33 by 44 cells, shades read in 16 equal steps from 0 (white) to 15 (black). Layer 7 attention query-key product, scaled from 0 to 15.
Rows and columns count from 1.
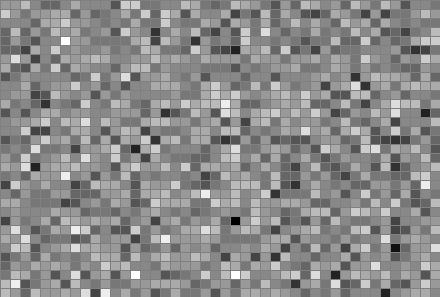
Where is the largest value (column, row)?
24, 25
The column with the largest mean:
40
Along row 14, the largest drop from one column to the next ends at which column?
26
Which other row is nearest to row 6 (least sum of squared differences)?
8
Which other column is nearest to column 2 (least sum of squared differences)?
44
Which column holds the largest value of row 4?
16
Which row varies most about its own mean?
31
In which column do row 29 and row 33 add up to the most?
39
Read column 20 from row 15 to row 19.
5 5 7 9 9
